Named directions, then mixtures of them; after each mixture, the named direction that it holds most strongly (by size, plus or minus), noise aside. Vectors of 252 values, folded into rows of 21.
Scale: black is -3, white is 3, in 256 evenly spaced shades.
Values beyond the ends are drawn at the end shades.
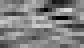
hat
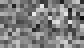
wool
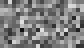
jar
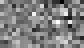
wool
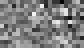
wool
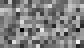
jar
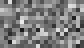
jar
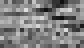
hat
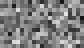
wool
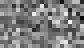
wool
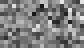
wool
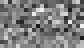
wool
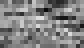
hat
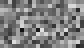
jar
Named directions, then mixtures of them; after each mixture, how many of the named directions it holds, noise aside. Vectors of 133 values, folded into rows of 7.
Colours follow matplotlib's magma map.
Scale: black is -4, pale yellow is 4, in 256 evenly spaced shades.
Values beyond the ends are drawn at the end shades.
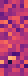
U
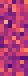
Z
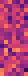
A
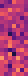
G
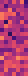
four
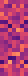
one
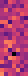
three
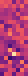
four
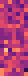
one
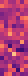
two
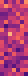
four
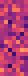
three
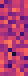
three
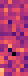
four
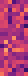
two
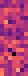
three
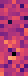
three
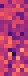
one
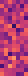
four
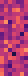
four
